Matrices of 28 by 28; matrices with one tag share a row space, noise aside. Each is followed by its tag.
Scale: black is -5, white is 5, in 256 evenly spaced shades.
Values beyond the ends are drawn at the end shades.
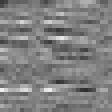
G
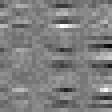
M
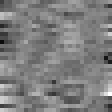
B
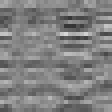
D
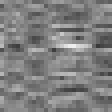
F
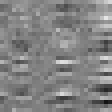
M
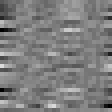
B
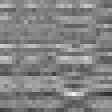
D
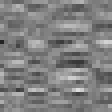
F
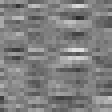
F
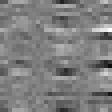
M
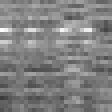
D
